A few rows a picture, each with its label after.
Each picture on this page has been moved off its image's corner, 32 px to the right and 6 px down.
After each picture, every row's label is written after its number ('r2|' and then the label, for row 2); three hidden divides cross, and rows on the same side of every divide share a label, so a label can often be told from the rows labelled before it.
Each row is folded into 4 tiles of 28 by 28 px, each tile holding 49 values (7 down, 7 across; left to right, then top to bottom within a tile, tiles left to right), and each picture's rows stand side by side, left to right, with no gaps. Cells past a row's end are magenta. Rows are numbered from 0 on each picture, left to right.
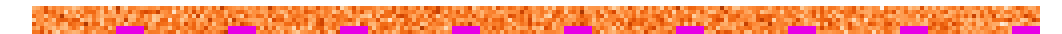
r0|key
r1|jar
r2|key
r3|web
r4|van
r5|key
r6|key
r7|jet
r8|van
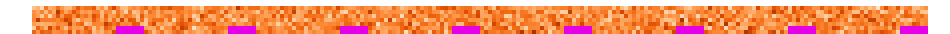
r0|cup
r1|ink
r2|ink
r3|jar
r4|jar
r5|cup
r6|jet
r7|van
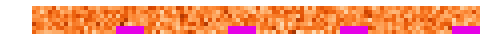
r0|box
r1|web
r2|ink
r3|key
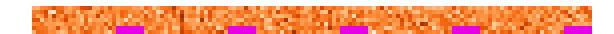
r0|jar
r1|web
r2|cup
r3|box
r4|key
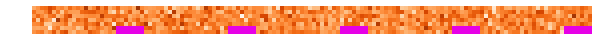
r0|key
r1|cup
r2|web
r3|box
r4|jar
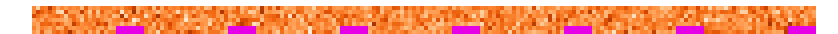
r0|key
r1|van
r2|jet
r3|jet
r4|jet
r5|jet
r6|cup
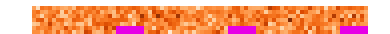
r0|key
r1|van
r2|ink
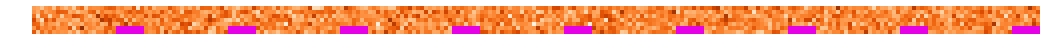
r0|jar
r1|cup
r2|jet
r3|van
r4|web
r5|van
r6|jet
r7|jet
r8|key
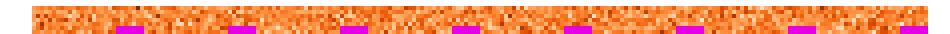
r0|ink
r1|van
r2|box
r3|jet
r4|van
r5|jet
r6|jet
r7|jet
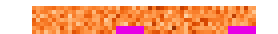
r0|jet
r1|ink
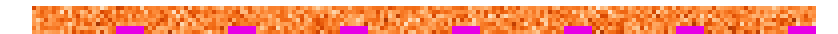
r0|box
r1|jet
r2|key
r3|jet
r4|jet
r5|jar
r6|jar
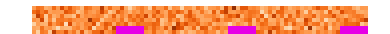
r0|ink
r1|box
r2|web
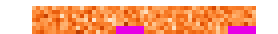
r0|web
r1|web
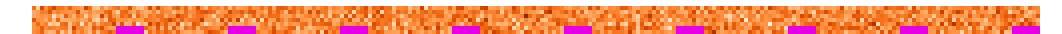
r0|jet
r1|jet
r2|ink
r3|jet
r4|van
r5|web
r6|van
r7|jar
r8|jar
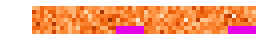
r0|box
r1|jar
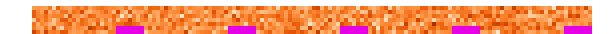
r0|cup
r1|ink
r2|web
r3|cup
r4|jet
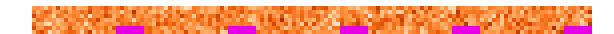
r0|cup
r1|jar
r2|web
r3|jet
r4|key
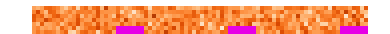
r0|key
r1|cup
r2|van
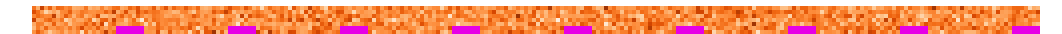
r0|jet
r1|jet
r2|key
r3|jet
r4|web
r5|key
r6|ink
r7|box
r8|jet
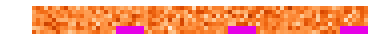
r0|van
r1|ink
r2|jet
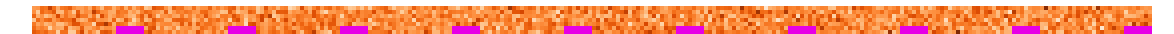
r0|key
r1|key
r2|cup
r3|cup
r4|ink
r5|jar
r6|ink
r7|van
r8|cup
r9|web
